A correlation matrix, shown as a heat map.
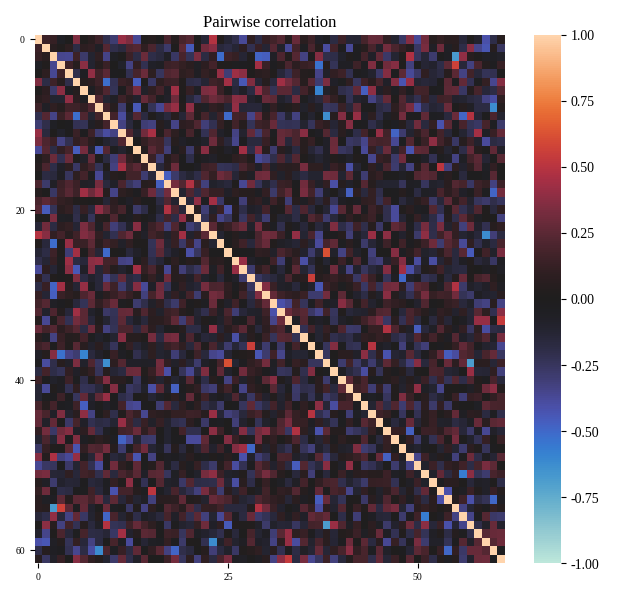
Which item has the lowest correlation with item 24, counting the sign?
2
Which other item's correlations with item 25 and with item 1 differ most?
38
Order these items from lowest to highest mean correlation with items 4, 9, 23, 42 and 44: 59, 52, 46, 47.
59, 52, 47, 46
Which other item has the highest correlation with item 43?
37
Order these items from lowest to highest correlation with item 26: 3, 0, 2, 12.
12, 0, 3, 2
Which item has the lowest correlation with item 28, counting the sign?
48
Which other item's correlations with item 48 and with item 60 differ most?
8
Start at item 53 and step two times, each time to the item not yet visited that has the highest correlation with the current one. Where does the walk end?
11
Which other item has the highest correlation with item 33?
61
